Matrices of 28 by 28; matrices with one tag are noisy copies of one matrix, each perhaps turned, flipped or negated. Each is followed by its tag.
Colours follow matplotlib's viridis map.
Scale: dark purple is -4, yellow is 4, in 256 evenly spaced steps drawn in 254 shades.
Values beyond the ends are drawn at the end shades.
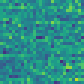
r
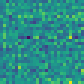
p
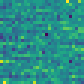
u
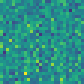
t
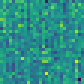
r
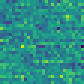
r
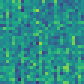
r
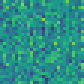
t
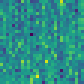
u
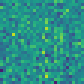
p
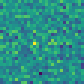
t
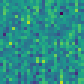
u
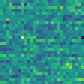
r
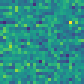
u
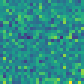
p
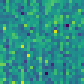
u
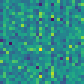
t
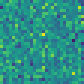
t
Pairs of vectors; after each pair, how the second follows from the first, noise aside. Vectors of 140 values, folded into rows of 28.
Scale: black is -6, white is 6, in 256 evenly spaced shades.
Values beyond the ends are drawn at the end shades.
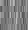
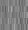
wrapped around, shrunk.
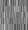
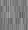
wrapped around, shrunk.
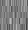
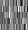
wrapped around, negated, scaled up.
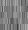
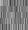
reversed.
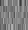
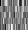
scaled up.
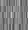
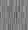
reversed, negated, shrunk.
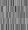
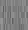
wrapped around, shrunk.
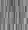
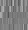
reversed, partly zeroed.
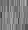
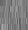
reversed, shrunk.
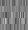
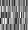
scaled up.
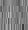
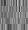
reversed.
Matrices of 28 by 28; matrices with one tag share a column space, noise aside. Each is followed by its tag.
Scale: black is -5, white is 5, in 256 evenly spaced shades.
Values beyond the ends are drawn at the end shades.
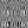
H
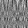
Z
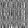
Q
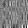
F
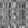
Q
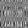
H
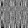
F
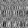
H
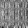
Q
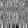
F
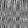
Z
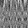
Z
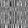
F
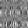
H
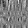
Z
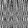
Z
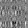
H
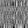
F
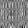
Q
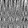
Z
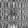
Q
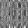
Q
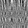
Z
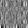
F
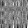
F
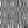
F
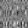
H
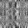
Q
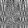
Z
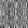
Q
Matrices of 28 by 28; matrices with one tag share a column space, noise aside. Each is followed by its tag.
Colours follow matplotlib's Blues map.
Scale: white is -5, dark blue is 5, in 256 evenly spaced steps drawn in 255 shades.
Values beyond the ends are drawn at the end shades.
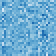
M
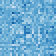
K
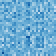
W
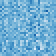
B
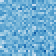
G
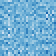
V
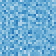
V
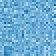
M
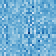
K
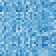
W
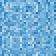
W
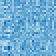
B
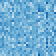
W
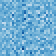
V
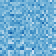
V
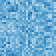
W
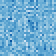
B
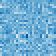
K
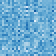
B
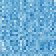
B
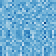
M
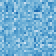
W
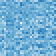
V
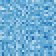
G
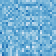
G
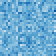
W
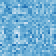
K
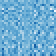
G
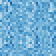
W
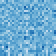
G
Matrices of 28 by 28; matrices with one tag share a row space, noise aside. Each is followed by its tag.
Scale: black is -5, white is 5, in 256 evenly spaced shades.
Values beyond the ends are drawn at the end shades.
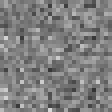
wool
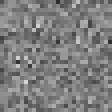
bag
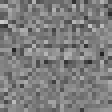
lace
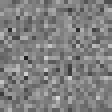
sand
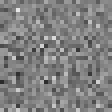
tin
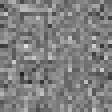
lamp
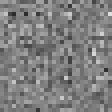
lamp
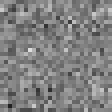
lamp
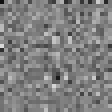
sand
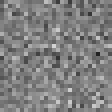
sand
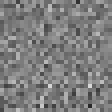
tin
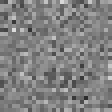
lace
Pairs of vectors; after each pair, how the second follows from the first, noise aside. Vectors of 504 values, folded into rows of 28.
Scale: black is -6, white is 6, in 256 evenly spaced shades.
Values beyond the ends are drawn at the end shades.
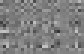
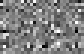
negated, scaled up.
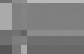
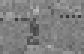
wrapped around, negated, partly zeroed.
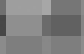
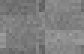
wrapped around, shrunk.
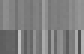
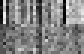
reversed, negated, scaled up.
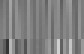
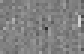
wrapped around, negated, partly zeroed.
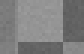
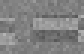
wrapped around, negated, partly zeroed.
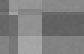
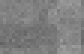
wrapped around, shrunk.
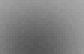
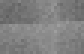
wrapped around, shrunk.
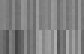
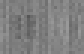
wrapped around, shrunk.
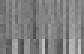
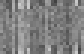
wrapped around.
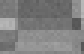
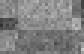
negated.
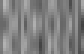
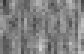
negated.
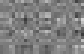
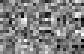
negated, scaled up.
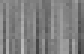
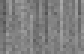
reversed, shrunk.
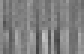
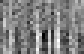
negated, scaled up.
